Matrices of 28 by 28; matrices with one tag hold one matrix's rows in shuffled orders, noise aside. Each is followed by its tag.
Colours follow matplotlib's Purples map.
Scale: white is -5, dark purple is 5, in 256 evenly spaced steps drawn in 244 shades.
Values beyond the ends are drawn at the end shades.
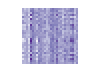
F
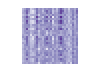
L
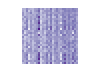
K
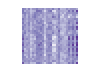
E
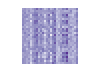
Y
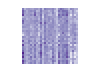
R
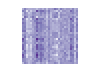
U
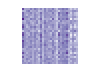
R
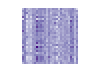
U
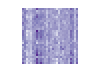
U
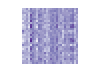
F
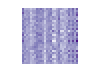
E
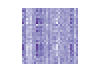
U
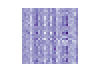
Y
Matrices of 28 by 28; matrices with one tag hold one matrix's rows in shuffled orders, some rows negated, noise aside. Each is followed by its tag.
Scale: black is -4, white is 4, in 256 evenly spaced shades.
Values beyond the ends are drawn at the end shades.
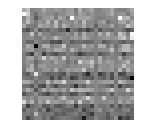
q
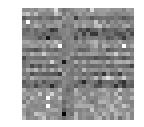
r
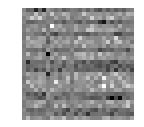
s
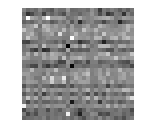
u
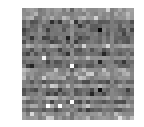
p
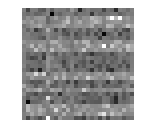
s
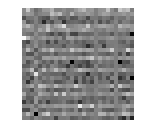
q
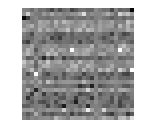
q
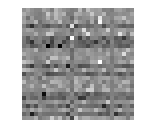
p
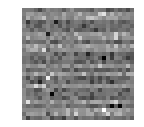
s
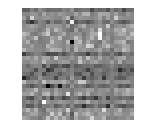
p
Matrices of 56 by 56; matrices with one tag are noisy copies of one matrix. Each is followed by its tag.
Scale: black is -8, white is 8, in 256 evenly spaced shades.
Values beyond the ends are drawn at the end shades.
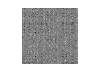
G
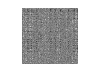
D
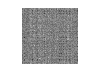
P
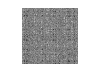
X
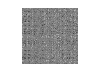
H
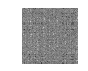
G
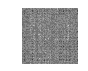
P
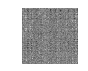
D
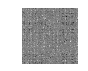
G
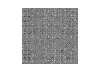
H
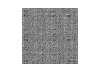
X
